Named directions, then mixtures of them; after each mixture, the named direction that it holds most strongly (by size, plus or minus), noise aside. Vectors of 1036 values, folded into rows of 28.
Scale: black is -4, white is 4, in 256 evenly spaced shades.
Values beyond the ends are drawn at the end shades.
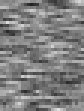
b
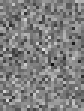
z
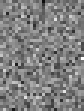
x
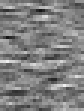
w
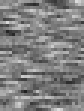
b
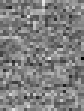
x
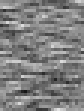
b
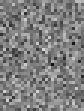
z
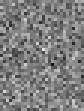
z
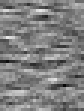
w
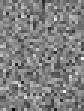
x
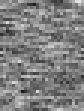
b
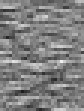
w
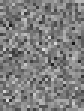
z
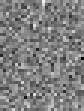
x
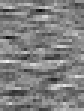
w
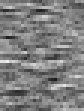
w
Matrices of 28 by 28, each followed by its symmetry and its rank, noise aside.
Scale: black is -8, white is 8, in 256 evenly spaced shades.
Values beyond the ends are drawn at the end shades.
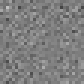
symmetric, rank six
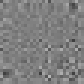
symmetric, rank three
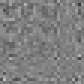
no symmetry, rank four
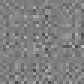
no symmetry, rank three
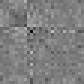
symmetric, rank three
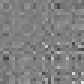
symmetric, rank four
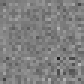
symmetric, rank four
